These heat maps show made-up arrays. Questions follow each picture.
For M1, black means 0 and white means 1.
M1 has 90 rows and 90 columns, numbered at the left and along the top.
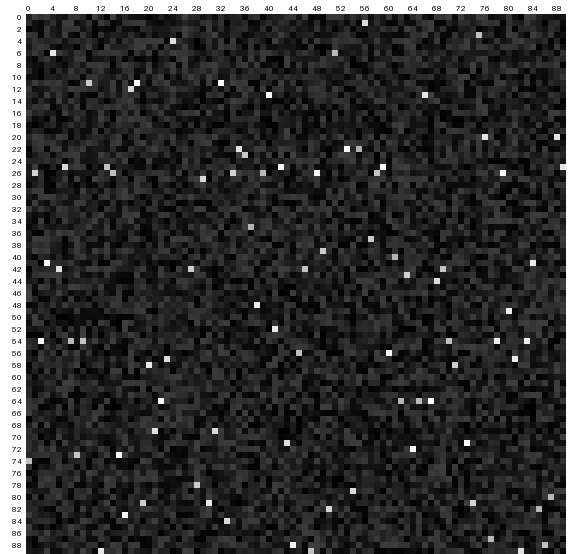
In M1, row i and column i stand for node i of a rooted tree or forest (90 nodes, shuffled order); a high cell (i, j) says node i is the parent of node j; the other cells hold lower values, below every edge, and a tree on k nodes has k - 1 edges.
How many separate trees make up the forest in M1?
5
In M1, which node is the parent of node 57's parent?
35
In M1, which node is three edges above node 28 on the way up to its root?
79
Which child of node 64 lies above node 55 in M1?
22
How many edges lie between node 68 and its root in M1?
5
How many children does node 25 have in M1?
5
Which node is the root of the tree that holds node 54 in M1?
26
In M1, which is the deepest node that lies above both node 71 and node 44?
58
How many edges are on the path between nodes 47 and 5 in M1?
4
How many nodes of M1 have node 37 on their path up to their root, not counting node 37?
8
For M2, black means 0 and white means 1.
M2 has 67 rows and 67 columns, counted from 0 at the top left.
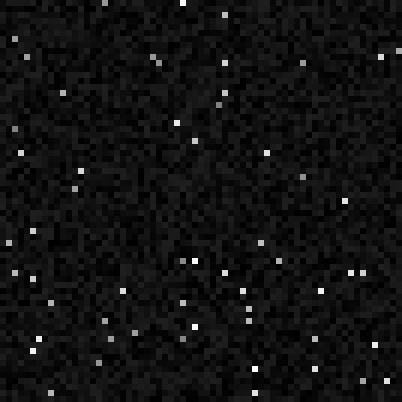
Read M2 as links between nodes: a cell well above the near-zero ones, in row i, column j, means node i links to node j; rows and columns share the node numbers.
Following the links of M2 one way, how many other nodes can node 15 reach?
7
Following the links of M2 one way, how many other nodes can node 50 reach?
3
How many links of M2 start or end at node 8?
3
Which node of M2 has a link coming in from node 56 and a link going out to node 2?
node 6
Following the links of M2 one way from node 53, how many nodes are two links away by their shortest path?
1
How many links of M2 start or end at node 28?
1
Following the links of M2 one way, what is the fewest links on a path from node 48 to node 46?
3
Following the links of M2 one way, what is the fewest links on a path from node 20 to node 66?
4
